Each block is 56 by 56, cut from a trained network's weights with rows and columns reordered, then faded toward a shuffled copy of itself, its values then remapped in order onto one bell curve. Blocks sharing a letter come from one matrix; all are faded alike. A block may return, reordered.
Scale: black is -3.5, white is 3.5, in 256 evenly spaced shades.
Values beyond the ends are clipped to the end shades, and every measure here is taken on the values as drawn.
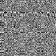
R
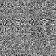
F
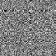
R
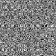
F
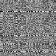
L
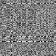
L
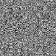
F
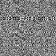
R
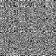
F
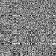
R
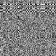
L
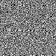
R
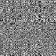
F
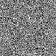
F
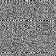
L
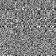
R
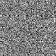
R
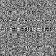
L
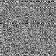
R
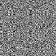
F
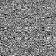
F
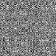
F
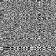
L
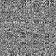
F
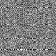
L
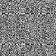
L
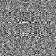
R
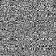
F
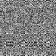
R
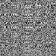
F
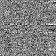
R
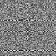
L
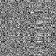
F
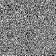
F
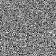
R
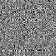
R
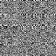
F
